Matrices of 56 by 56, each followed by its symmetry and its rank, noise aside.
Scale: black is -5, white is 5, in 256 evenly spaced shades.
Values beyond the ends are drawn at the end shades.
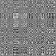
symmetric, rank four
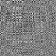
no symmetry, rank four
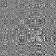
symmetric, rank four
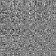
antisymmetric, rank six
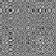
symmetric, rank three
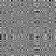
no symmetry, rank three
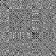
symmetric, rank six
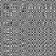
symmetric, rank three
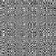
no symmetry, rank four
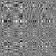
no symmetry, rank three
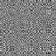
antisymmetric, rank four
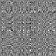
no symmetry, rank four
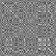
symmetric, rank three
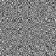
no symmetry, rank six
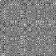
symmetric, rank six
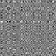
no symmetry, rank four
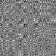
symmetric, rank six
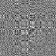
symmetric, rank four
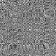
no symmetry, rank six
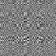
no symmetry, rank four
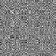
no symmetry, rank six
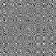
symmetric, rank four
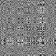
symmetric, rank four
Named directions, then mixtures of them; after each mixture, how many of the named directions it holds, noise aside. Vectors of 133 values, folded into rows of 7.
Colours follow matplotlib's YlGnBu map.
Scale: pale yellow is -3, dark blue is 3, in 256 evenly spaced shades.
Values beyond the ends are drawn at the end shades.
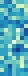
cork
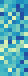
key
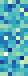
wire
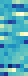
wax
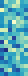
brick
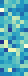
two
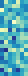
one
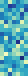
two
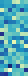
four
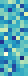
two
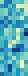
two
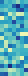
three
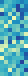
one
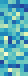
three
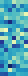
four
